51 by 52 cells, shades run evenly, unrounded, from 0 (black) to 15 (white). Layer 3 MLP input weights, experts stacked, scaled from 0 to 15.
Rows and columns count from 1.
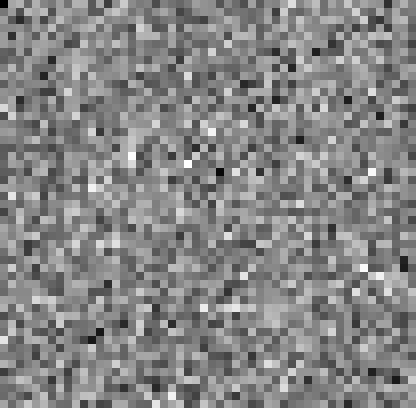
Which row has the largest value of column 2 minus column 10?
25
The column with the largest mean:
39
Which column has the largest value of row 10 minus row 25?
24
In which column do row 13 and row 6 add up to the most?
29
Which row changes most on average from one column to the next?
22
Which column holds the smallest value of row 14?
32
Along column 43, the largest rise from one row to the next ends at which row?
8
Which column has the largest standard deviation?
47
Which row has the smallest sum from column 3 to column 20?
42
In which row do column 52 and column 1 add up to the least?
1
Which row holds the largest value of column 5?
38
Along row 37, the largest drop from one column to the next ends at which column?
50
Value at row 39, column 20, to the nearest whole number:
3
